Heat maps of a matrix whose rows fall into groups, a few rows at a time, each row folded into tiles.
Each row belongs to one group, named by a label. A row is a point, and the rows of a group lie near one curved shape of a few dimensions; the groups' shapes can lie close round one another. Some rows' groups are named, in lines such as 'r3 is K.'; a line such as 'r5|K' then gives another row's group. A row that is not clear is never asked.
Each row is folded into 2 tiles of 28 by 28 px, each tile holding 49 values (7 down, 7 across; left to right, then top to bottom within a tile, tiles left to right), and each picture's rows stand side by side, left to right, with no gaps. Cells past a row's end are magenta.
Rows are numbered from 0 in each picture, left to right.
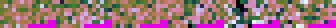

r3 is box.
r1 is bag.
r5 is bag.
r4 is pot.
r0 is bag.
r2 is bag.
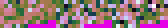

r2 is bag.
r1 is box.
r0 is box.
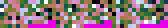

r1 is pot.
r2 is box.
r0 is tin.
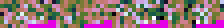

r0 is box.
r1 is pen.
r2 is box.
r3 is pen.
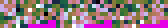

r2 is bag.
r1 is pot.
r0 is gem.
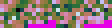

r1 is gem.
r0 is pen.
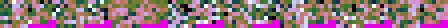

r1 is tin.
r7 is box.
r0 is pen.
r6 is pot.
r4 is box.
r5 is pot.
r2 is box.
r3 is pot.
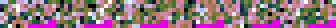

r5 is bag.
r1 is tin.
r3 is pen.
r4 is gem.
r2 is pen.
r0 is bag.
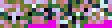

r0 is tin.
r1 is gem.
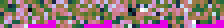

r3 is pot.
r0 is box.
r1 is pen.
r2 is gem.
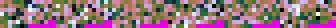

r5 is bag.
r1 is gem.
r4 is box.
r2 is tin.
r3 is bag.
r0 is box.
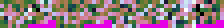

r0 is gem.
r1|gem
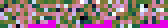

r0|bag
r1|tin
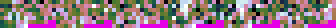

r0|pot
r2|box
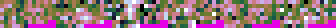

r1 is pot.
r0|pen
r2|pen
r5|tin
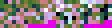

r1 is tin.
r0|tin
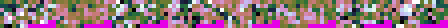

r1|gem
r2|box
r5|gem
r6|gem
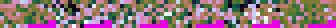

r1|pot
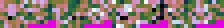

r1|gem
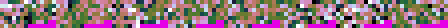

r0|tin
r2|pot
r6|bag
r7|tin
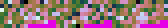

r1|box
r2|pot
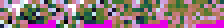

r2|tin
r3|pot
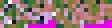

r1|pot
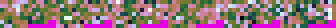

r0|bag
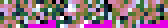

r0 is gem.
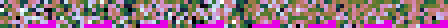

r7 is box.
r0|tin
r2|pot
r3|gem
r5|bag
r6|bag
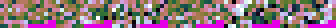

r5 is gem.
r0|pot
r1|box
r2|tin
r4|bag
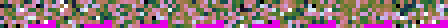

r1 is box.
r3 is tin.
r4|pot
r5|box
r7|bag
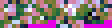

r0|box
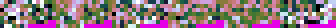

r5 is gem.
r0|bag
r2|box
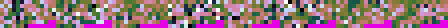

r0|pot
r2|pen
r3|gem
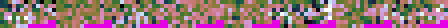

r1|bag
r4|pot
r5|gem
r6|box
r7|tin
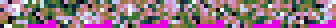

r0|bag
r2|bag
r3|pot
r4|bag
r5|gem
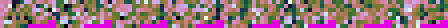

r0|pot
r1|box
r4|pen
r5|box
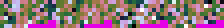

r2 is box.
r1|pen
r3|gem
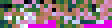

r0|pot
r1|gem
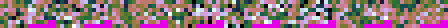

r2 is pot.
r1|bag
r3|box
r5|tin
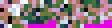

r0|bag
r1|box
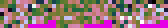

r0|box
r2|pot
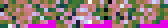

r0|bag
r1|box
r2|pen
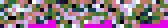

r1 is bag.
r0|bag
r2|bag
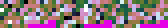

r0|tin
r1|box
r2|box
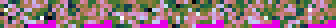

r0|box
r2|gem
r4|box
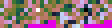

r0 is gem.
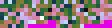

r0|box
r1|box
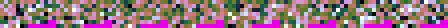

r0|gem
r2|pot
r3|box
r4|gem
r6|tin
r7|bag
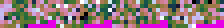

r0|gem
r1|tin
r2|tin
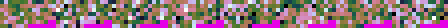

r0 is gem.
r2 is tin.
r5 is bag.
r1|tin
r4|tin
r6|pen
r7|box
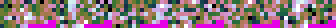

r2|gem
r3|bag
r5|pen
